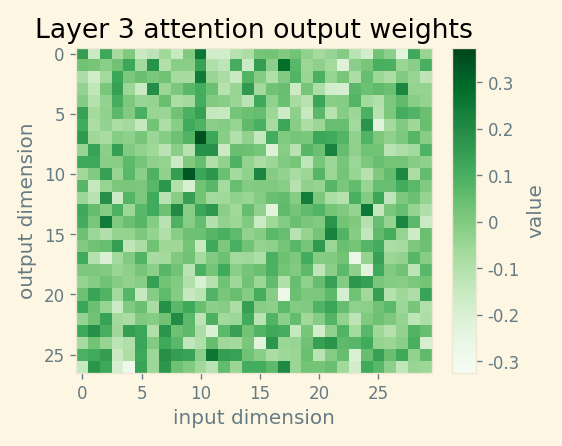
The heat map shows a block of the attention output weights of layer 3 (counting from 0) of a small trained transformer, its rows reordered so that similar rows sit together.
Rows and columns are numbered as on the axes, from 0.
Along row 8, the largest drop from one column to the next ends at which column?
12
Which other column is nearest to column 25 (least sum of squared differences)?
19
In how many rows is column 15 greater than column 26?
14
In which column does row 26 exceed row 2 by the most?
1
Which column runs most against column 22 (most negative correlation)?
6
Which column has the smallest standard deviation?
26
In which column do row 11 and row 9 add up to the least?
8
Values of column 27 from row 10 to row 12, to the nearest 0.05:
0.2 0.1 0
